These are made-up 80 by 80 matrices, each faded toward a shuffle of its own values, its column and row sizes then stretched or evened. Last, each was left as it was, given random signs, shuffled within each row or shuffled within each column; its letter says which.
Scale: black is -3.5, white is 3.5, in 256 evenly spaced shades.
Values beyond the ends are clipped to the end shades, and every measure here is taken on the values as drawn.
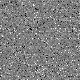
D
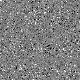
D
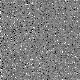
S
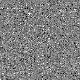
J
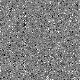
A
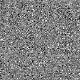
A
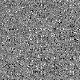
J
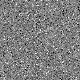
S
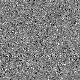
D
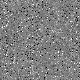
S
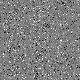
S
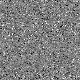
D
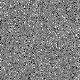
S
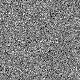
D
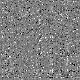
J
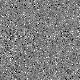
A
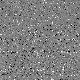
D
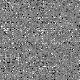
J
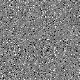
J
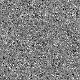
A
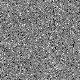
S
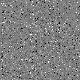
S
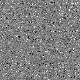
D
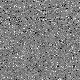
D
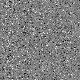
S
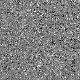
A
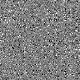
J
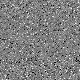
D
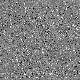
D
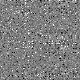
J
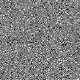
J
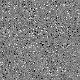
A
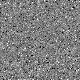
D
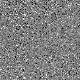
A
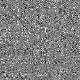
J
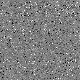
D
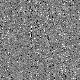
S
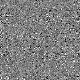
J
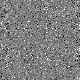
J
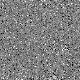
A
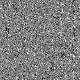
S
